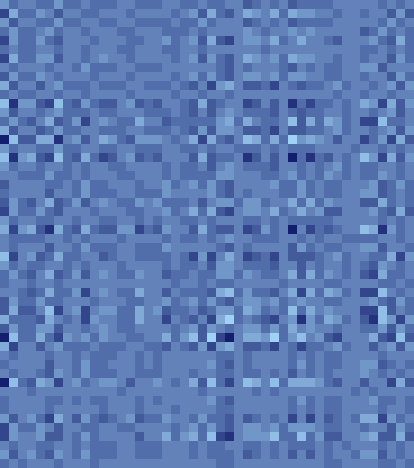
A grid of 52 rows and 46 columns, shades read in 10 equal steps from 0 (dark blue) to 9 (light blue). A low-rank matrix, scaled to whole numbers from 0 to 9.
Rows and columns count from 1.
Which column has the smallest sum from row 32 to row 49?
1
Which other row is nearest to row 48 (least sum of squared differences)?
9
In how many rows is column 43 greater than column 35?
12
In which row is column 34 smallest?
36
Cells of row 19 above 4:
26
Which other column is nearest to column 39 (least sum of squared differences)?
8
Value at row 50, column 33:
4
